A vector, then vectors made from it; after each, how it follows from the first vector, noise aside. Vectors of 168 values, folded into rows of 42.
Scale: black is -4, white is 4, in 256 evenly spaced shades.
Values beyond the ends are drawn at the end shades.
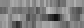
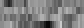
wrapped around.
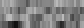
wrapped around.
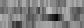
copied.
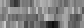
wrapped around.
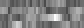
negated.
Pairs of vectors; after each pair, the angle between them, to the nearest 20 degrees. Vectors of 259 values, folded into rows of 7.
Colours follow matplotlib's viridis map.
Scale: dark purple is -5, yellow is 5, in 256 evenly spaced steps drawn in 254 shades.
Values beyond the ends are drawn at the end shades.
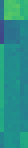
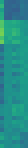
160 degrees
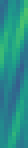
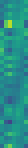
60 degrees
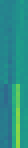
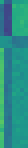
80 degrees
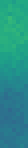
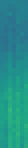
160 degrees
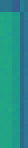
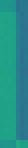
40 degrees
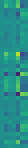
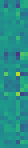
160 degrees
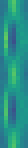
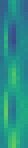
40 degrees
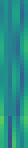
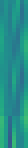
20 degrees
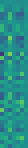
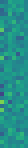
60 degrees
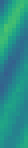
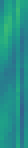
40 degrees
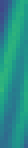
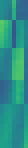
120 degrees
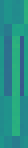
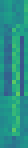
20 degrees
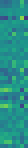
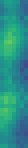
100 degrees
